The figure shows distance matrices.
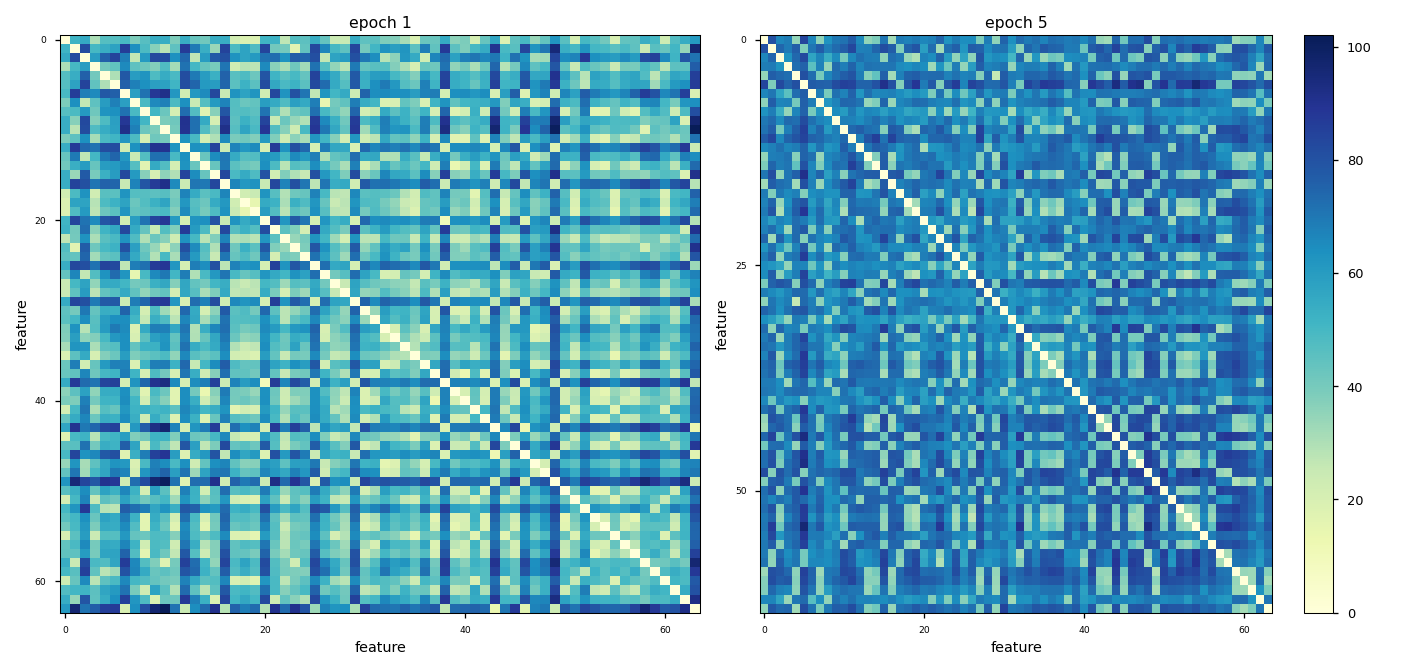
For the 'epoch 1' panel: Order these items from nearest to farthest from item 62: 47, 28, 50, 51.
28, 51, 50, 47
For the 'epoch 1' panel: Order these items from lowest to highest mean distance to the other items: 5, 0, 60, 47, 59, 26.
0, 60, 47, 26, 59, 5
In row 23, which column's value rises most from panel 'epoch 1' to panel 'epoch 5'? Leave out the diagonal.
1
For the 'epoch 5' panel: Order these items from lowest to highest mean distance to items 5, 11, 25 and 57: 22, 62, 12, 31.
22, 31, 62, 12
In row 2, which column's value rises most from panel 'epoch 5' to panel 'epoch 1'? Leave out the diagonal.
52
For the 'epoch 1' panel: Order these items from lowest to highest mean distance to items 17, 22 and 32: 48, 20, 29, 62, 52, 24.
48, 24, 62, 52, 20, 29
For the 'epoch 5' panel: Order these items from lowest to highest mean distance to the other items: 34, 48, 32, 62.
62, 34, 32, 48
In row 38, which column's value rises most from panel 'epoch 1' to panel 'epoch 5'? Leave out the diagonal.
20
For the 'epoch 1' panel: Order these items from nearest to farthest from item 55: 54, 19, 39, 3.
19, 3, 39, 54
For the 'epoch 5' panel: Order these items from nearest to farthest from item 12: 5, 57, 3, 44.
57, 3, 5, 44
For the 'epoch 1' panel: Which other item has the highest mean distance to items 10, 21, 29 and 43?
2
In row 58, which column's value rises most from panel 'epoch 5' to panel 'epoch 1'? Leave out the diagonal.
48
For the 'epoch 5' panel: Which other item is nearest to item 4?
29
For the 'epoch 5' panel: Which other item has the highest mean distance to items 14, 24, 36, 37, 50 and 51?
5
